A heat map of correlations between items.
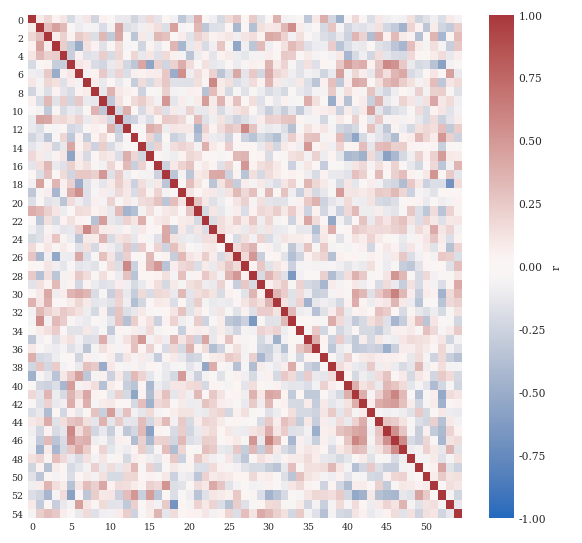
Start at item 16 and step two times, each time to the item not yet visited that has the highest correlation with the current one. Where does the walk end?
12
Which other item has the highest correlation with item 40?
5
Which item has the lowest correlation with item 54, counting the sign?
37
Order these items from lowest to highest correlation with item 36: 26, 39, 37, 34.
39, 37, 26, 34
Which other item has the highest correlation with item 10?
43
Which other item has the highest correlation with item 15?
52
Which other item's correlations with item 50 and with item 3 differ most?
1
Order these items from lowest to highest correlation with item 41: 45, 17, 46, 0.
0, 17, 45, 46
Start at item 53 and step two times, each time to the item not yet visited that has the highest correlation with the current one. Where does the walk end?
19
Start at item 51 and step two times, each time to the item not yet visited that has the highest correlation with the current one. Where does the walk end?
9
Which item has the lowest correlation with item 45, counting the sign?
15
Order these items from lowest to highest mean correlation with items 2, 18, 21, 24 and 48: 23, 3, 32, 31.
23, 31, 32, 3
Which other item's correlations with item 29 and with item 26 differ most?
3
